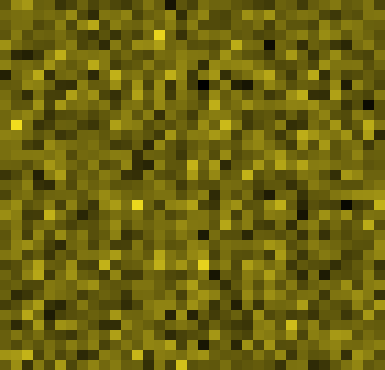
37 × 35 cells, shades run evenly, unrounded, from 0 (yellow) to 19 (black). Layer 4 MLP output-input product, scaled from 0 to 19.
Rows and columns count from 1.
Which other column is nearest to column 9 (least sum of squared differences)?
8
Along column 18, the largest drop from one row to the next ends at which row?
17
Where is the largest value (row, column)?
9, 19
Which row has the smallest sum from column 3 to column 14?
21
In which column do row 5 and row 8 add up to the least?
11
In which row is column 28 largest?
22
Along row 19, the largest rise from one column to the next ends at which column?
4
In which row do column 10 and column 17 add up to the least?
27
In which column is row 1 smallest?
3
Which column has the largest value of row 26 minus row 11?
20
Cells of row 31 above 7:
31
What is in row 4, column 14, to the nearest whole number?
10
